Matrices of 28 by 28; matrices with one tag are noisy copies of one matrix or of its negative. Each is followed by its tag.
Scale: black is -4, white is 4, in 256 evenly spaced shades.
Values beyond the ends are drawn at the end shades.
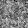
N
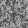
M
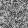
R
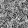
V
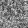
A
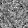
R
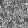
V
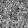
N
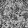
N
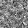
R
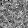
R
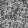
N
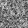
A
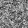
R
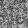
V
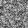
R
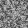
M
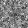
M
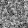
A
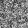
V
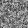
R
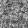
N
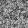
N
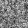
A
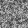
V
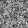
N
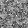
V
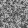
M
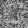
N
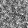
M
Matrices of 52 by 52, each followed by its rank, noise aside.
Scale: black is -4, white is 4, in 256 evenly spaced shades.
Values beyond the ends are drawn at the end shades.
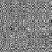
four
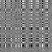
one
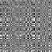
two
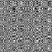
three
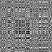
two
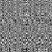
four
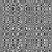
three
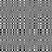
one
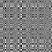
one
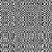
two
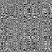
four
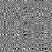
three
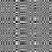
one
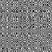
four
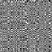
three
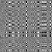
one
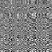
four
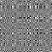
three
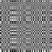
one
